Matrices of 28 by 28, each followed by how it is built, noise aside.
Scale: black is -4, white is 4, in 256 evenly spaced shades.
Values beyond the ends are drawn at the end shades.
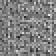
repeating rows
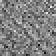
Toeplitz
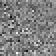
lower triangular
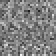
repeating columns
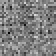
blocks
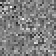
banded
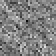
Toeplitz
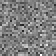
low rank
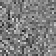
lower triangular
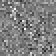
banded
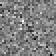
banded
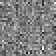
low rank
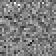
repeating columns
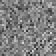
Hankel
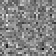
low rank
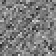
Hankel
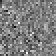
lower triangular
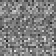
repeating columns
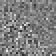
lower triangular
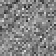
Hankel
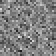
Toeplitz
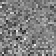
lower triangular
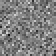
Hankel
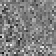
lower triangular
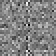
low rank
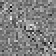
banded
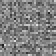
blocks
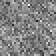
Toeplitz
